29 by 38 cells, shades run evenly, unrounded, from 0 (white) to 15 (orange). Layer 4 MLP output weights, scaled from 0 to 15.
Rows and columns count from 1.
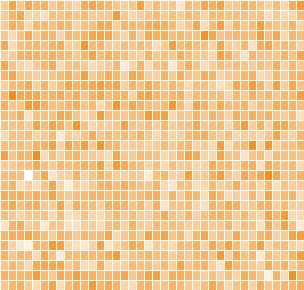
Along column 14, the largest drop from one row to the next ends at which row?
25
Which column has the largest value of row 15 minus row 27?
28
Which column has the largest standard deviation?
4
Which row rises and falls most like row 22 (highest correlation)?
23
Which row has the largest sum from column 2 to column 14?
10
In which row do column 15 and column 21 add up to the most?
11
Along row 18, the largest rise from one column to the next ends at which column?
5
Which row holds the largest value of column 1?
16
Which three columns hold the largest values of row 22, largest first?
36, 34, 21
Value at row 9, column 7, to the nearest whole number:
6
